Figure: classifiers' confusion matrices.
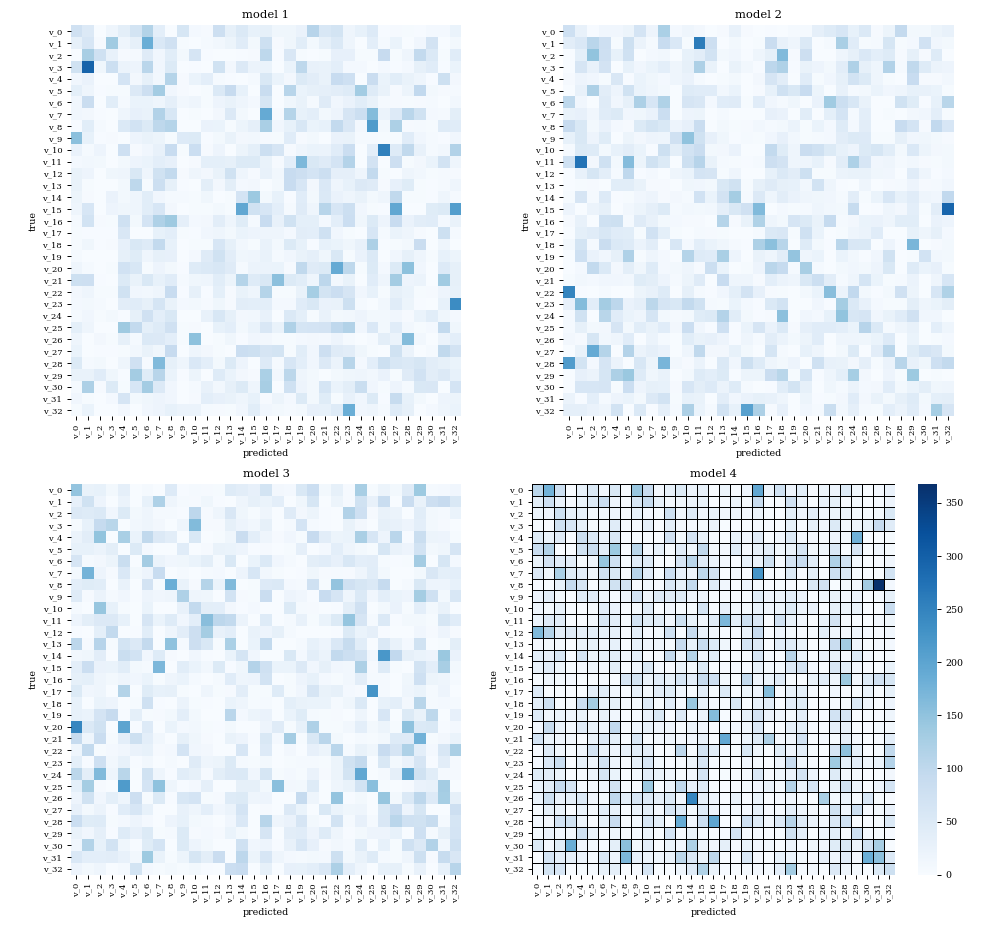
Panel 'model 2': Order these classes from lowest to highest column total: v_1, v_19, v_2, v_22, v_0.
v_19, v_22, v_0, v_2, v_1
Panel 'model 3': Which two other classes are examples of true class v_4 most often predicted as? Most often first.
v_2, v_24
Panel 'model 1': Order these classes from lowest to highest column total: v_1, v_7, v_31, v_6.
v_31, v_1, v_6, v_7
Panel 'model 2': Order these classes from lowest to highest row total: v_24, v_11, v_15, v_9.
v_9, v_15, v_24, v_11
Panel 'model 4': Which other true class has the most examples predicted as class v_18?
v_29
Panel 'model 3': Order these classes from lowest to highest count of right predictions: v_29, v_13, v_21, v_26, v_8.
v_29, v_21, v_13, v_26, v_8
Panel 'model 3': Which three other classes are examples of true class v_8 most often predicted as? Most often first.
v_13, v_22, v_11
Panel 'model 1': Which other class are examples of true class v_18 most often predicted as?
v_25
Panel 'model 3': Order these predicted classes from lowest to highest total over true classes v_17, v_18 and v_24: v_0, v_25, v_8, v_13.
v_8, v_13, v_0, v_25
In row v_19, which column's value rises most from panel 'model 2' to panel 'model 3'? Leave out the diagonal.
v_3
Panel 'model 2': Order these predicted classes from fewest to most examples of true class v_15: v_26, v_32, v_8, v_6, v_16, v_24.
v_26, v_6, v_8, v_24, v_16, v_32
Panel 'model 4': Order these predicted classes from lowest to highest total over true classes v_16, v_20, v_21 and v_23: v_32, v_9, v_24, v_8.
v_8, v_24, v_9, v_32
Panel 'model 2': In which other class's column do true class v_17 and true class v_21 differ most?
v_13
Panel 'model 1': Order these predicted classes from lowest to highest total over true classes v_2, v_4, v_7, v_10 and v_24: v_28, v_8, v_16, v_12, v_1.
v_12, v_1, v_28, v_8, v_16
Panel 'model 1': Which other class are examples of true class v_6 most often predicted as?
v_1
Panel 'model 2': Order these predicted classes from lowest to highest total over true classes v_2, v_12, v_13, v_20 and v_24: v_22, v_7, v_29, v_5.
v_22, v_7, v_29, v_5
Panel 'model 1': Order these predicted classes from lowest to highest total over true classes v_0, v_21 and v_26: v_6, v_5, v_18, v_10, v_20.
v_18, v_5, v_20, v_10, v_6
